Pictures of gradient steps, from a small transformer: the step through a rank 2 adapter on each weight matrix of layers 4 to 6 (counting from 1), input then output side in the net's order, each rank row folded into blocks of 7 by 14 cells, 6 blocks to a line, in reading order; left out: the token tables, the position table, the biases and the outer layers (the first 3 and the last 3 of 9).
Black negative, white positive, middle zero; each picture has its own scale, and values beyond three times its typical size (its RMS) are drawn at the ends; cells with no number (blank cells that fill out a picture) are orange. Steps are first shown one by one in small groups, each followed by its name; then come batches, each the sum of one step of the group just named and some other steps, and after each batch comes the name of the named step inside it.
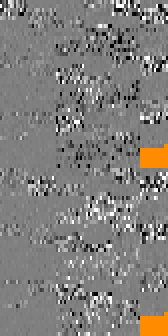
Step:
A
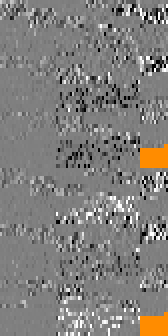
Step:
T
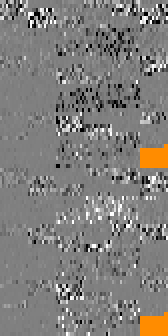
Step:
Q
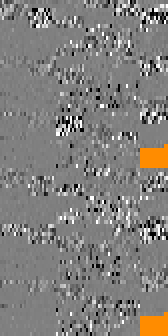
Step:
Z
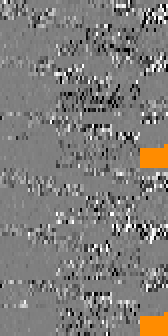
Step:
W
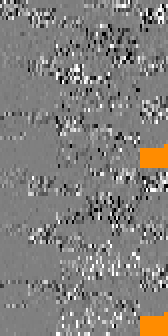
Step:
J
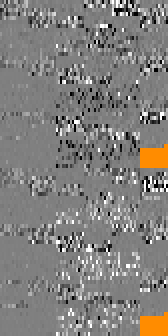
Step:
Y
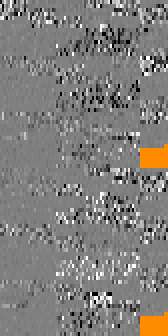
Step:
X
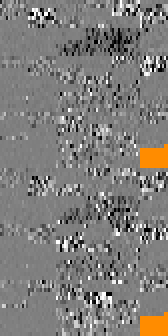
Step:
X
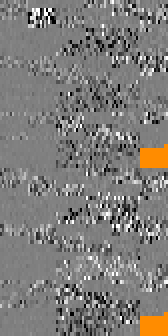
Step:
Y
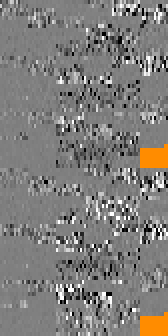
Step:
A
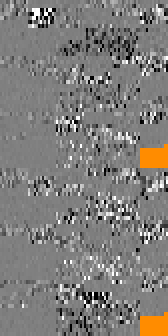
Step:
J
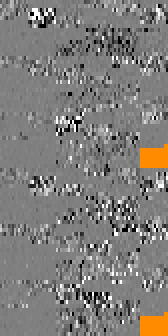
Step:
J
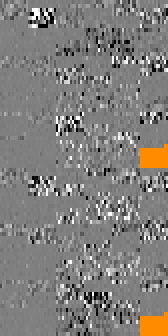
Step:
Z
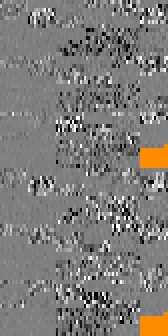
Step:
T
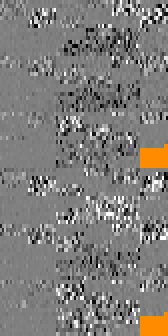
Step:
Q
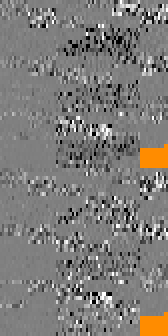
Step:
T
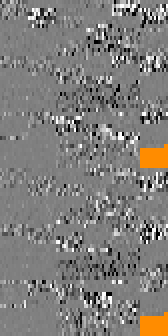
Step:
W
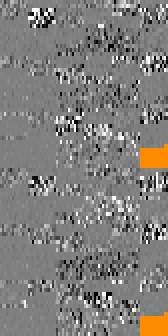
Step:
T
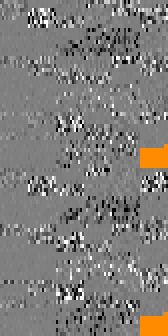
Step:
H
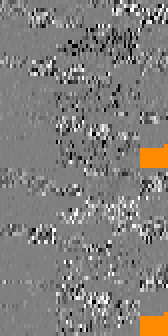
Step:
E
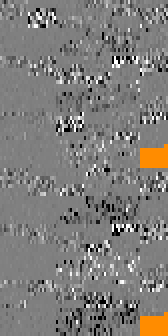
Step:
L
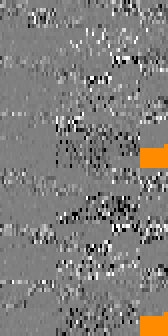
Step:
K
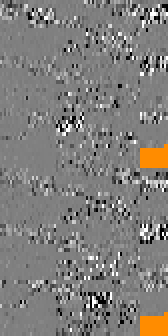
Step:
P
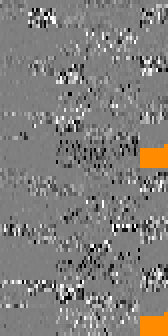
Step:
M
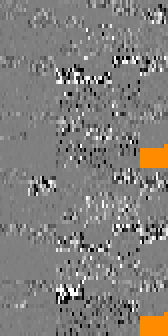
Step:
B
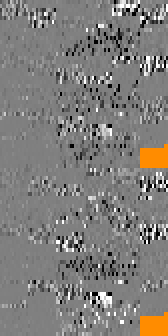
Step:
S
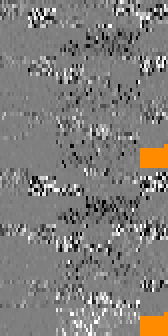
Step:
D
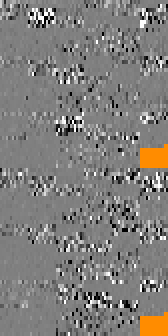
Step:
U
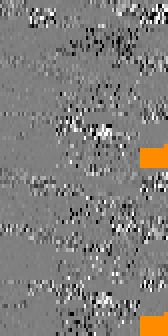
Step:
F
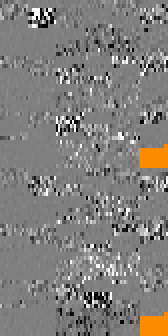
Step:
P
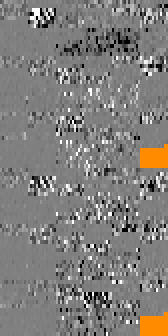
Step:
H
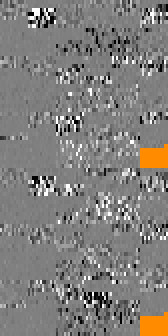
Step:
P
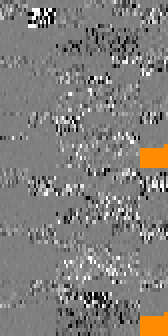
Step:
P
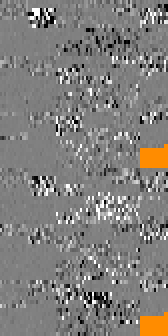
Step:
P
